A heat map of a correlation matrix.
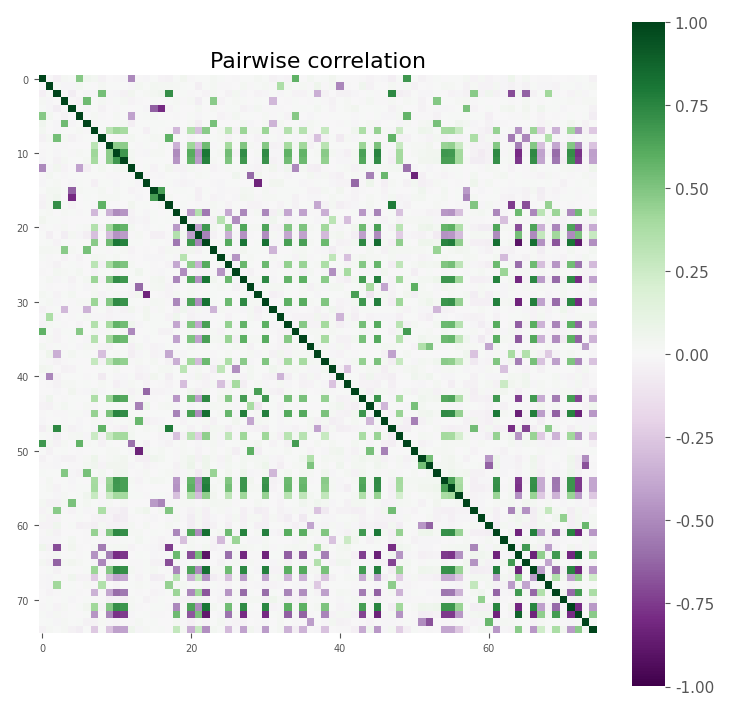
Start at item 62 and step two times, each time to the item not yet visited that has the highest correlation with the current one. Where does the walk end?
41
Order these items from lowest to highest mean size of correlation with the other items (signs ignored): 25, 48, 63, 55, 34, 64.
34, 63, 48, 25, 55, 64
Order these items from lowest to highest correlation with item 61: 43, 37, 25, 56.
37, 56, 25, 43
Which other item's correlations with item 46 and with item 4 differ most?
16
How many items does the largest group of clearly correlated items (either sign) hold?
28
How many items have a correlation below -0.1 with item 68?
3
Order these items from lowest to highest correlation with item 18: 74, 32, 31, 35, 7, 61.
61, 35, 7, 31, 32, 74
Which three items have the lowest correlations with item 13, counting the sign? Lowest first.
50, 28, 44
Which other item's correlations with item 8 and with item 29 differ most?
14
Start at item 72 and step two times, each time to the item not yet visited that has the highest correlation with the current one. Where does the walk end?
69
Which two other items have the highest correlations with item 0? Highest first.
49, 34
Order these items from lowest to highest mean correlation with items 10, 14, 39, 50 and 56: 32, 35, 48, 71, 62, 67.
67, 62, 32, 48, 35, 71
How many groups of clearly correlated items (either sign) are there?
11
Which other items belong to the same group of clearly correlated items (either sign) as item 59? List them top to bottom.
70
